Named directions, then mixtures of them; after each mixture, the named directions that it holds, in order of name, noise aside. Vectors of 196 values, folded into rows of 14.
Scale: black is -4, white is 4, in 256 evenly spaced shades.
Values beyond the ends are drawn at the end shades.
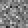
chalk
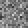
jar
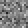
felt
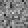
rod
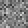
chalk, jar, rod.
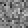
felt, rod.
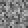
felt, rod.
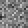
jar.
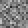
chalk.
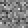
felt.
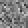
chalk, felt, rod.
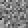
felt, jar, rod.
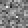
chalk, felt, rod.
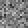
jar, rod.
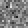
chalk, rod.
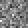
chalk, jar.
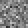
chalk.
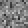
rod.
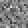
chalk, felt.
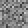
chalk, jar.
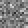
jar, rod.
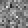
chalk, rod.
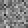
chalk, jar, rod.
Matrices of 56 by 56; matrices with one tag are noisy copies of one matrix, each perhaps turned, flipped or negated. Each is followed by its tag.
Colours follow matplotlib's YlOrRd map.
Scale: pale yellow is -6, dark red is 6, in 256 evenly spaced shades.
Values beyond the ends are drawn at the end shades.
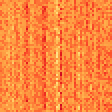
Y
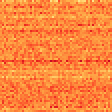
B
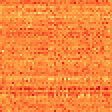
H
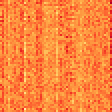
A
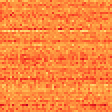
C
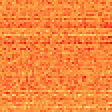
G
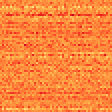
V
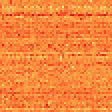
V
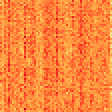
A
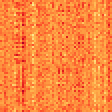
H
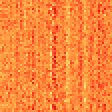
Y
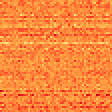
G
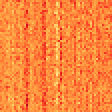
Y
